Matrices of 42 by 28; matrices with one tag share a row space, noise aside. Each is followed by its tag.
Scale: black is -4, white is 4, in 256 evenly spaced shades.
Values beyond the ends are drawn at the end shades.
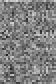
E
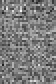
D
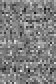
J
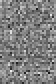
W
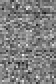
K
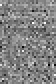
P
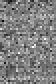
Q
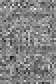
W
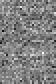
D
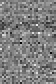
D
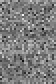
P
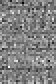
P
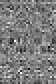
W
